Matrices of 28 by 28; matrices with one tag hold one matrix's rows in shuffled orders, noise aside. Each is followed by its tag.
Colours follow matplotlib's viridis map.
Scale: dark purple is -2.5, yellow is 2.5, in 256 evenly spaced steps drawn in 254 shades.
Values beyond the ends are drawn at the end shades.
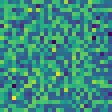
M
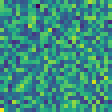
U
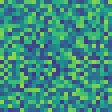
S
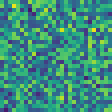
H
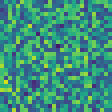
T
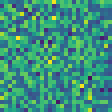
M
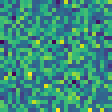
T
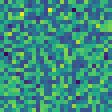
S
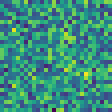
H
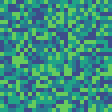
H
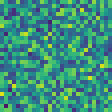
U
